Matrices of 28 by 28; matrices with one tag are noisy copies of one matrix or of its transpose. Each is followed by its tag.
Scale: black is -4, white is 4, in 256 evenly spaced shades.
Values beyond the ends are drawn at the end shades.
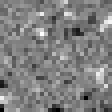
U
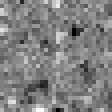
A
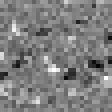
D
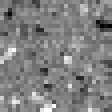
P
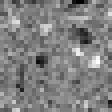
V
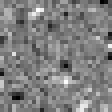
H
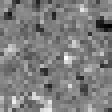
P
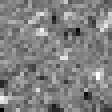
U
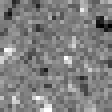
P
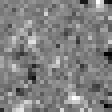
U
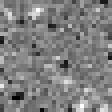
H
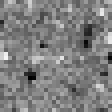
A
